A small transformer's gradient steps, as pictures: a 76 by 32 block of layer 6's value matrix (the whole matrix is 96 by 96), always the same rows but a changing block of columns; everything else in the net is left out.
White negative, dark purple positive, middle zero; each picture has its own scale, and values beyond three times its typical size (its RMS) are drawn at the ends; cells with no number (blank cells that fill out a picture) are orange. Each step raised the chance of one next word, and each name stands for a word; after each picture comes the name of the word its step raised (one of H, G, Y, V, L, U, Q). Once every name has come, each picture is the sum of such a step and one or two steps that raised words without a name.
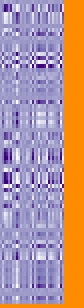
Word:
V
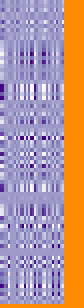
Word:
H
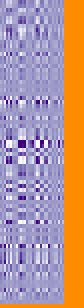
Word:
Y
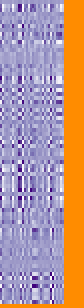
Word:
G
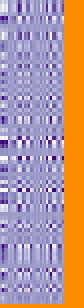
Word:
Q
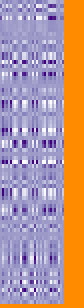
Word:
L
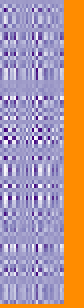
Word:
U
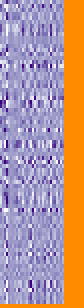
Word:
L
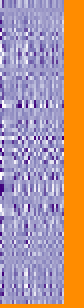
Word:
H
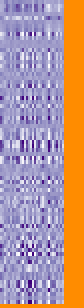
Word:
Q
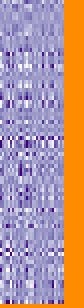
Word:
H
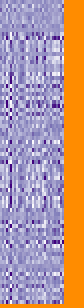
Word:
G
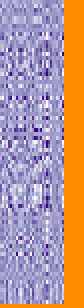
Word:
U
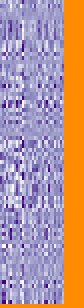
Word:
G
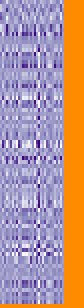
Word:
Y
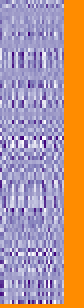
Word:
H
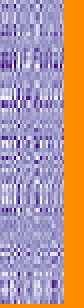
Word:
H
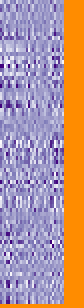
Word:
V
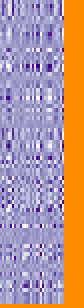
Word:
Q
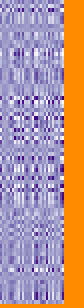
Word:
U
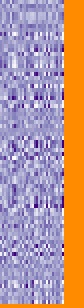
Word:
H
